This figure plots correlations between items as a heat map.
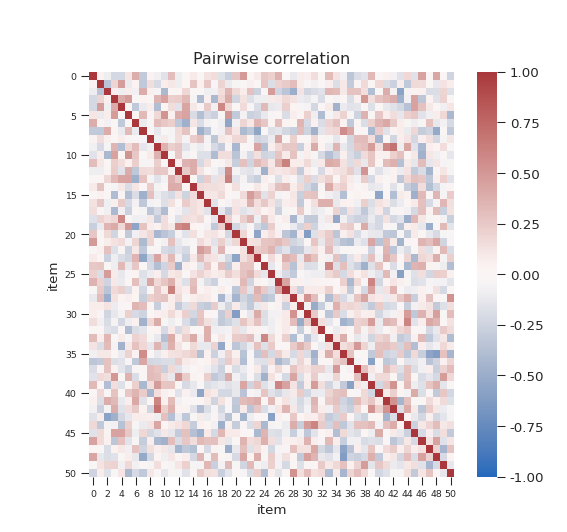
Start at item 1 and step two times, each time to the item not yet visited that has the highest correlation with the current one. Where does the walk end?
18
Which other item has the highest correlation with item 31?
44
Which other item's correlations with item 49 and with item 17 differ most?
38
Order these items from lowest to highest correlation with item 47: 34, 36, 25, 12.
12, 36, 25, 34
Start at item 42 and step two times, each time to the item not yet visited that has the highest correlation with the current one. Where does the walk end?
41
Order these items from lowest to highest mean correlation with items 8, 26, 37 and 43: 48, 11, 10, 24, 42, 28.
48, 24, 42, 11, 10, 28
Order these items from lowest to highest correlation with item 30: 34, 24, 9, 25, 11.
24, 25, 9, 11, 34
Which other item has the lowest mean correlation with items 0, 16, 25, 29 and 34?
43
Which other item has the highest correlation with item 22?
15
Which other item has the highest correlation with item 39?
26
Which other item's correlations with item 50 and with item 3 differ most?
5
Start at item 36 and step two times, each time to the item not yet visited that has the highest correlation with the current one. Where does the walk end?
35
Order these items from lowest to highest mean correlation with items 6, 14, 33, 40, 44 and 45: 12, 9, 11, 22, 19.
19, 12, 22, 9, 11
